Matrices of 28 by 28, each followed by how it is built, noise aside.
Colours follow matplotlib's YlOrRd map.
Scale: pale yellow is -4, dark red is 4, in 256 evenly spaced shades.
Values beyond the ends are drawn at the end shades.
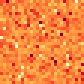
sparse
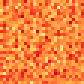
repeating columns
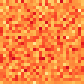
repeating columns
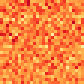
repeating columns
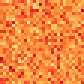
Toeplitz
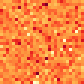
sparse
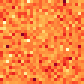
sparse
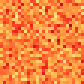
repeating columns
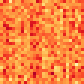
blocks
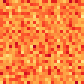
repeating columns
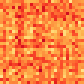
blocks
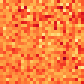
upper triangular
